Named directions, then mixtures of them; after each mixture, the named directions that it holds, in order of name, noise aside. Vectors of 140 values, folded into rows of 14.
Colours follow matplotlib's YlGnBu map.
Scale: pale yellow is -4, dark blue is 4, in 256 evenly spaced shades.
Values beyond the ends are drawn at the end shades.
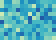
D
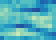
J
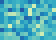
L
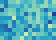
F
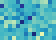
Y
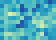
J, L, Y.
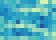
J.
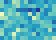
D, J.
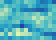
J.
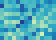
J, L, Y.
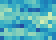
J.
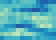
J.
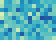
D.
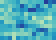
J, Y.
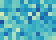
D.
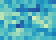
D, J, Y.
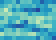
J.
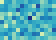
D, Y.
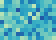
D.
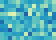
D, F, L.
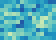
J, L, Y.
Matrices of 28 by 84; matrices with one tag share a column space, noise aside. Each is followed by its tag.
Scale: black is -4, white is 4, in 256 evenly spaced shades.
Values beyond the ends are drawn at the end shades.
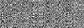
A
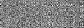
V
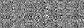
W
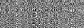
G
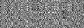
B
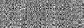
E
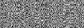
A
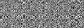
W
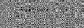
G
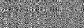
G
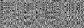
B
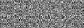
W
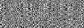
E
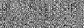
E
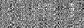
E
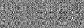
B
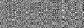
B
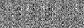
E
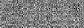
E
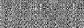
E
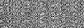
A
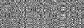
G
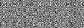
V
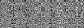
G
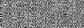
A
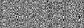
W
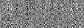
E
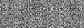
E
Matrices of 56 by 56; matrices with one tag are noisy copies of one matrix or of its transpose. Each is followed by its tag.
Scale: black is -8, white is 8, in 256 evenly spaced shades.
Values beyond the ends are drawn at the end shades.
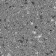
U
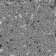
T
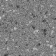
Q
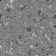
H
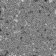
T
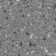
Q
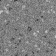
H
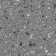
Q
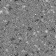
H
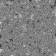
T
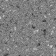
Q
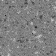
U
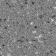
U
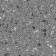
Q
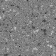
Q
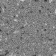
T
